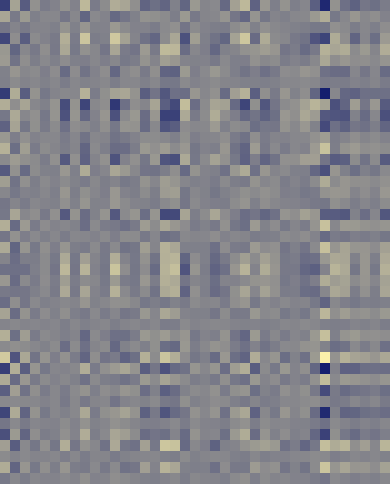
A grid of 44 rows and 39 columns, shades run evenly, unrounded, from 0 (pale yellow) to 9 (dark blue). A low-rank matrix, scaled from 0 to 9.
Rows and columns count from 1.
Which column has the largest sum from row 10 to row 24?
12
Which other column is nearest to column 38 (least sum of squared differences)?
23
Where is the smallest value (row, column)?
33, 33
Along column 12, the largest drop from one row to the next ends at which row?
16
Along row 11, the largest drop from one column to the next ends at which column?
19
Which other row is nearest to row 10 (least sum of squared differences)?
15
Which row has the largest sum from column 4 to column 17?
10
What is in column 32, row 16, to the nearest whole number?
6
